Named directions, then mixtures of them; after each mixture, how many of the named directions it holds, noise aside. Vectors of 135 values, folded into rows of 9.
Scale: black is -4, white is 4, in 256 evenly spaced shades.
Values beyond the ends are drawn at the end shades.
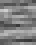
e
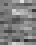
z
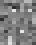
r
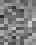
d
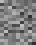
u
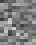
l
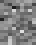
two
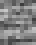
two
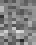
three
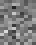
three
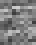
four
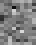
four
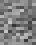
three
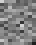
two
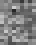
three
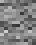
two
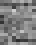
four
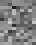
three
